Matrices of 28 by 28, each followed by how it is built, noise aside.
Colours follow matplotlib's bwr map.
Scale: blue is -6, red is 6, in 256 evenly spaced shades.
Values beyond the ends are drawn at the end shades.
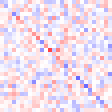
diagonal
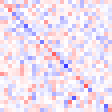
diagonal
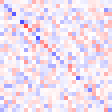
diagonal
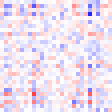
low rank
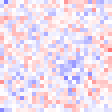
smooth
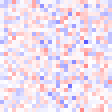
repeating rows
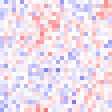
smooth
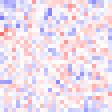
smooth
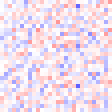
repeating rows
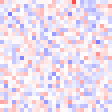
Toeplitz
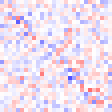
banded
